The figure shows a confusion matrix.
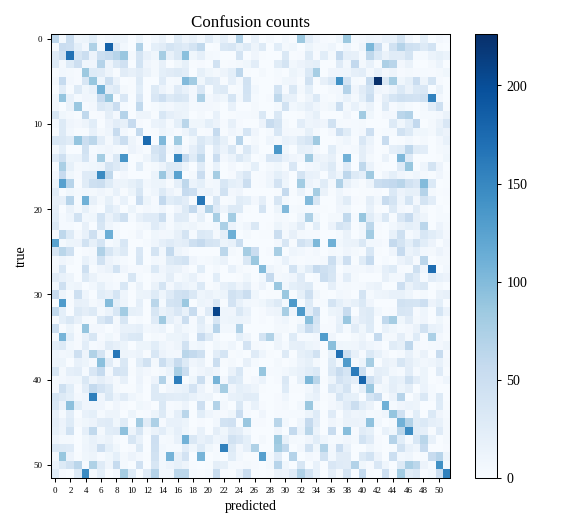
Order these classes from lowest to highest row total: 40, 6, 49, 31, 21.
6, 21, 49, 31, 40
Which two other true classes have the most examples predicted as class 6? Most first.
16, 38
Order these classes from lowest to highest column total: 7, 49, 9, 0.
49, 0, 9, 7
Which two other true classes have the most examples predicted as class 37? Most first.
5, 17
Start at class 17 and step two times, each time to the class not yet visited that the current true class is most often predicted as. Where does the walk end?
7
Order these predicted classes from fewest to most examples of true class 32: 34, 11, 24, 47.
47, 11, 24, 34
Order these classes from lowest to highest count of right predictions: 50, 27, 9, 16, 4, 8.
8, 9, 4, 27, 16, 50
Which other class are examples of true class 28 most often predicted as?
35
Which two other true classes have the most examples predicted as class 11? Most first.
45, 1
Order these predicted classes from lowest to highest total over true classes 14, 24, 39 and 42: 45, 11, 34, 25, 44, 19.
11, 25, 44, 19, 34, 45
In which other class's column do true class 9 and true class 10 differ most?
40
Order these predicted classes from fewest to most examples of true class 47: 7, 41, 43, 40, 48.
43, 7, 41, 40, 48
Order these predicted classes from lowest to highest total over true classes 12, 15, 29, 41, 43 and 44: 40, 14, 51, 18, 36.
51, 18, 36, 40, 14
